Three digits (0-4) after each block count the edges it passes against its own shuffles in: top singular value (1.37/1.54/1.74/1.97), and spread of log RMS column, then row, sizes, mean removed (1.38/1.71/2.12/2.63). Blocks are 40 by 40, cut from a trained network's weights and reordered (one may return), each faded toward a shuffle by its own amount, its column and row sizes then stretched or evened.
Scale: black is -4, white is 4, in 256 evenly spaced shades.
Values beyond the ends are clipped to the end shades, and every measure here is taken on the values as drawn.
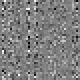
1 4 1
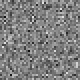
1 1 0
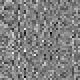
3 3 0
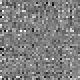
1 2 3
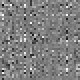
0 4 2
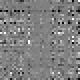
1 4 3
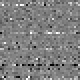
1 0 3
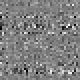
1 2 4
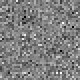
0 1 1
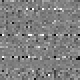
2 0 3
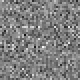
0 0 1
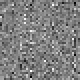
1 3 0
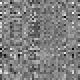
4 4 1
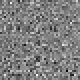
1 1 2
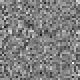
2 3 0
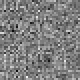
3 1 1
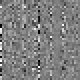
3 4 0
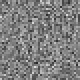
3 0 0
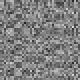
4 0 1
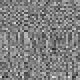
4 0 1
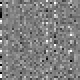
3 4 0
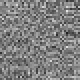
4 0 1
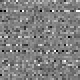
0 0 4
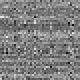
2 1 1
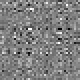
3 3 3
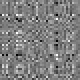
4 3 3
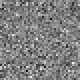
1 0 1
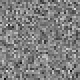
1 0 0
